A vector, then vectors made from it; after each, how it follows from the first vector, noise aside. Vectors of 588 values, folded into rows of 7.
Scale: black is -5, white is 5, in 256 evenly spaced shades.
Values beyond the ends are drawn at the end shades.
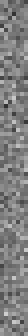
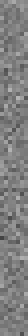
wrapped around, shrunk.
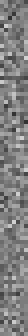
copied.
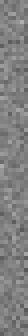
reversed, shrunk.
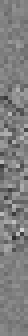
reversed, negated, partly zeroed.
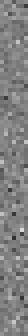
reversed, negated, partly zeroed.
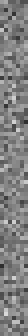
copied.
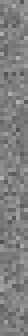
wrapped around, shrunk.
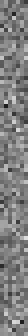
copied.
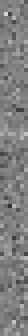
reversed, negated, partly zeroed.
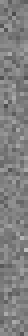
shrunk.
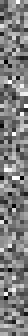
wrapped around, scaled up.
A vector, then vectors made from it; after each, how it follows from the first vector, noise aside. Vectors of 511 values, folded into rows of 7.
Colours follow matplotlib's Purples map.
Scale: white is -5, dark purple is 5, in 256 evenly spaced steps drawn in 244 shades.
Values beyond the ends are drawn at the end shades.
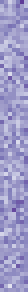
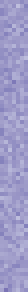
reversed, shrunk.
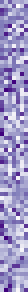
reversed, scaled up.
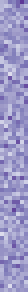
sign-scrambled.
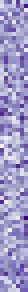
wrapped around, negated, scaled up.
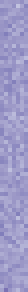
reversed, shrunk.
